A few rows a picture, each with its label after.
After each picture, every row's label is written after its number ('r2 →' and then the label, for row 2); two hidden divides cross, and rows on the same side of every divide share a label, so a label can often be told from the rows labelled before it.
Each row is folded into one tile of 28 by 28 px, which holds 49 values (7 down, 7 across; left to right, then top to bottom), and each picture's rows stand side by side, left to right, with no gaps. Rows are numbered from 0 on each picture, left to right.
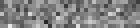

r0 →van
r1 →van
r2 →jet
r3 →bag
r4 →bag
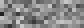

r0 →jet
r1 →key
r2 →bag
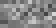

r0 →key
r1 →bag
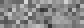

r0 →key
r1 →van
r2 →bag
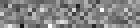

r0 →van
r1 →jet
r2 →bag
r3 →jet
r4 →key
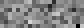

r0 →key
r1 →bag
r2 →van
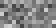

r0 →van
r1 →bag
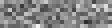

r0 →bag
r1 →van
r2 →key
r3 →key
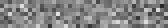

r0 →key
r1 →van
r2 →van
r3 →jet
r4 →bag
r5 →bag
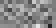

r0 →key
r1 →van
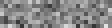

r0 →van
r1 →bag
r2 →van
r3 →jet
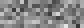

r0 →bag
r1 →bag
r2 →van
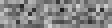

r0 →bag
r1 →jet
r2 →key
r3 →key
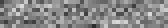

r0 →key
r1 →key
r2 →bag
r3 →jet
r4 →bag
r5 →key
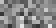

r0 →jet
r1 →jet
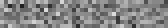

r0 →bag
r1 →bag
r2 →van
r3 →bag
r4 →van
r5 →bag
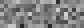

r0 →van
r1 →van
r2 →key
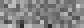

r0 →van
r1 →van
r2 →key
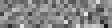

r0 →jet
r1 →jet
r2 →jet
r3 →van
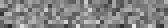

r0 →jet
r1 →bag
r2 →jet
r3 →bag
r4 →jet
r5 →van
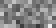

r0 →van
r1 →jet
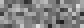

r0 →jet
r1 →van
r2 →key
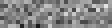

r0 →van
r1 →jet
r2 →key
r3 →key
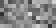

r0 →key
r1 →van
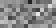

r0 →bag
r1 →key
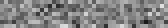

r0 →key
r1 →bag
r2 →van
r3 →van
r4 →van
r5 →key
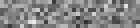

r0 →jet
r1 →bag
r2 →van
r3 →key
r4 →key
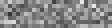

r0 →bag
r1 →bag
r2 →key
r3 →key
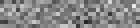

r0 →key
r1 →bag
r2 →van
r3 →key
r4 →key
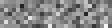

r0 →bag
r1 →jet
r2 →van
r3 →jet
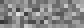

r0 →key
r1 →key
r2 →key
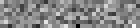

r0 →bag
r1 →jet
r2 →van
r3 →key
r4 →jet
